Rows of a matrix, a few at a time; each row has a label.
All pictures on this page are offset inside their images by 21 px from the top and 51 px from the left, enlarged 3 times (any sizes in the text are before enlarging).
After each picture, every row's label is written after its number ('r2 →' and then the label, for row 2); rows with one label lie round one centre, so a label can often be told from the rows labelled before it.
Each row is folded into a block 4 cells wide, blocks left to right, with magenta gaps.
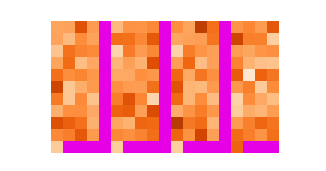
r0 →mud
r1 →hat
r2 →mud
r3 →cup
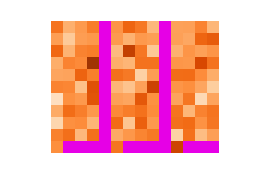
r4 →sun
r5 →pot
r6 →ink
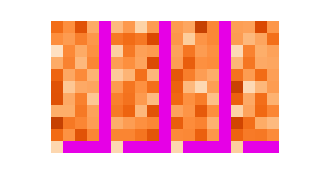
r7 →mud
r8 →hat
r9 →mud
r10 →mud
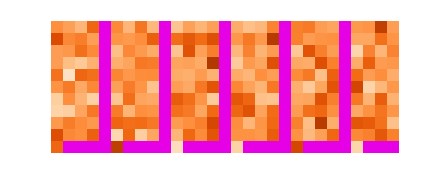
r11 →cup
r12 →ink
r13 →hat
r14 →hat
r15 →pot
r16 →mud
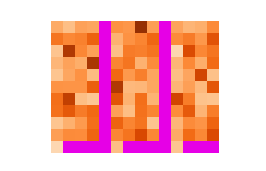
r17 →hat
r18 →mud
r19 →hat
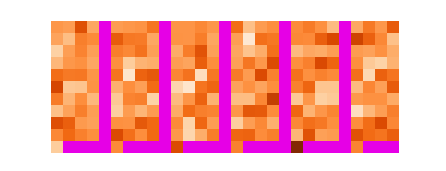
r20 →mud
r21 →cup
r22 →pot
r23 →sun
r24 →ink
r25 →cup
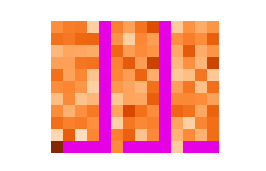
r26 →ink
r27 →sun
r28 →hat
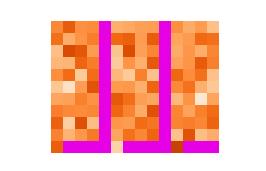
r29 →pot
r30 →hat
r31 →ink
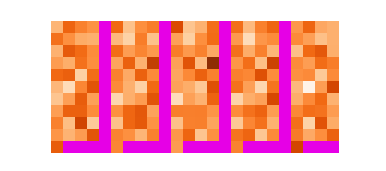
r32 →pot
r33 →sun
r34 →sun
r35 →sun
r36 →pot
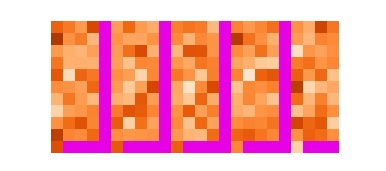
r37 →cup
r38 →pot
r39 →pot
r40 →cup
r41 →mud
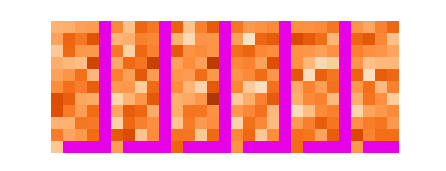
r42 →hat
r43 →sun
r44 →sun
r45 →sun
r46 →cup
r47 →cup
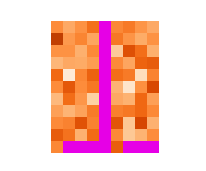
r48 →cup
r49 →pot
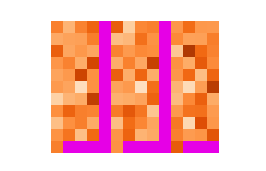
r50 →sun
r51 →sun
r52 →pot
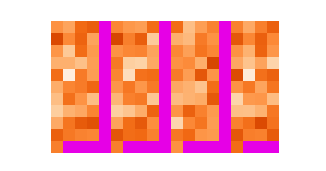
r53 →cup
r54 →cup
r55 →sun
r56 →cup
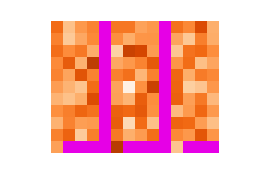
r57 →sun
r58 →pot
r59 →mud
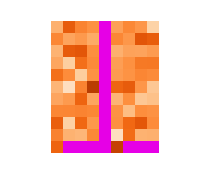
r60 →pot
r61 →ink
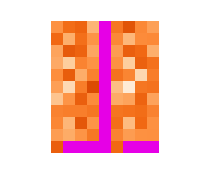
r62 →pot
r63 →pot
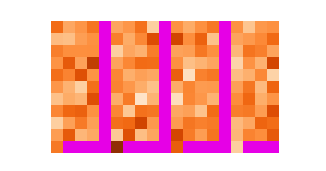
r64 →sun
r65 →ink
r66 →cup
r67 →hat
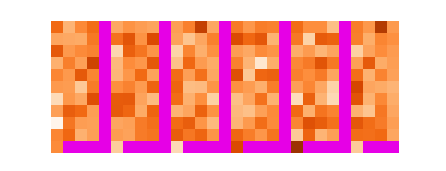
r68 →sun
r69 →hat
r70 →mud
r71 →cup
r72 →ink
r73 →mud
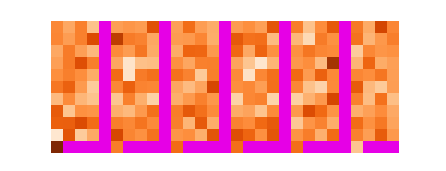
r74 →ink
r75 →cup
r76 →pot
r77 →cup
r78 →sun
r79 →mud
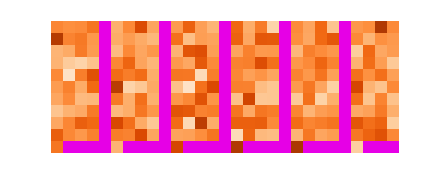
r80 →cup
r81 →mud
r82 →pot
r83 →ink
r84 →ink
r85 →mud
